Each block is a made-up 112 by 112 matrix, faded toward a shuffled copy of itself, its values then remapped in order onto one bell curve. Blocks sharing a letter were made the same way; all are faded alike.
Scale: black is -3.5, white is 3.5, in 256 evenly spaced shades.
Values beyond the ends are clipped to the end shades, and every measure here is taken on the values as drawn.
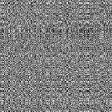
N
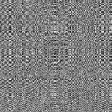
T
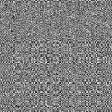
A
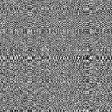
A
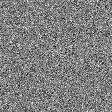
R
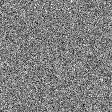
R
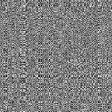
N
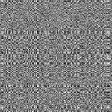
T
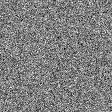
R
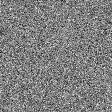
R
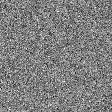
R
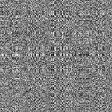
N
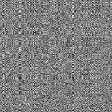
N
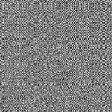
T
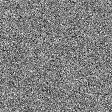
R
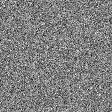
R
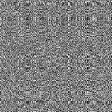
N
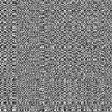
T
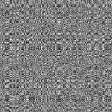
A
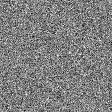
R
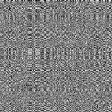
A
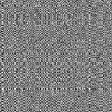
T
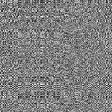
N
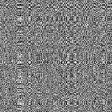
N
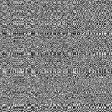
A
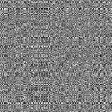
A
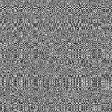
A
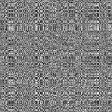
T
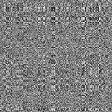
N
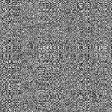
N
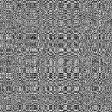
T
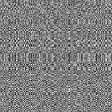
T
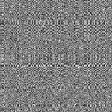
A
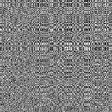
T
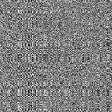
N
